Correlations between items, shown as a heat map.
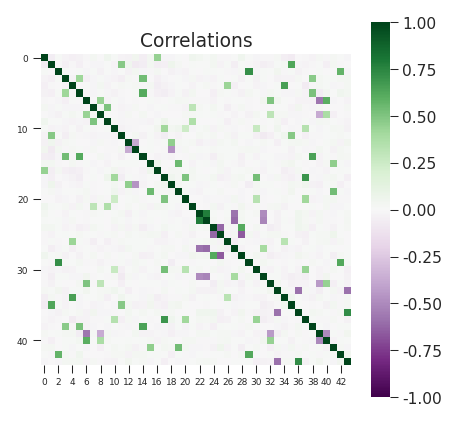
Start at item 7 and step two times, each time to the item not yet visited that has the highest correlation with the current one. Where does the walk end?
21
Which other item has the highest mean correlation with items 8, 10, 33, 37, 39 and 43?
17
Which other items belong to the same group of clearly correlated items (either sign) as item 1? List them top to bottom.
11, 35
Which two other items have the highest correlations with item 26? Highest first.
4, 34
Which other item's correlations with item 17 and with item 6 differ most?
37
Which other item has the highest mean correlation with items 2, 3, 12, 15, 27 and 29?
42
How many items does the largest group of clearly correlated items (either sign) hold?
5
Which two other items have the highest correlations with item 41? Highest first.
19, 15
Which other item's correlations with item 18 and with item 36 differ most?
43
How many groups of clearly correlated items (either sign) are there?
13
